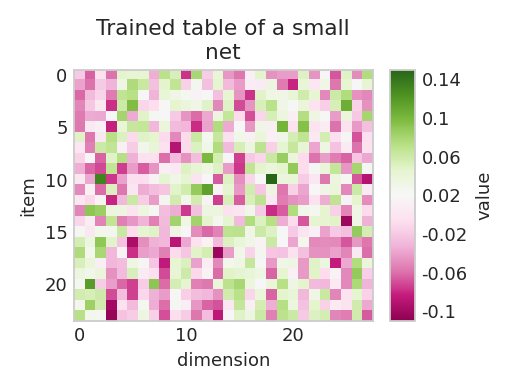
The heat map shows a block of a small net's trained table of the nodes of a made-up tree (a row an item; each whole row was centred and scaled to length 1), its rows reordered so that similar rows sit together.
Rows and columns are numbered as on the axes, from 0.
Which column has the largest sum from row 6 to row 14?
12
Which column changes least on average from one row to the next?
8
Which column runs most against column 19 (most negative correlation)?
11
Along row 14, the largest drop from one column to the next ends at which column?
25
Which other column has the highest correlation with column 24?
10
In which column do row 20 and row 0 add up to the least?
3
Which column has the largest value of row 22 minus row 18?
24
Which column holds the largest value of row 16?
2
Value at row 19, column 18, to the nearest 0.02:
-0.06
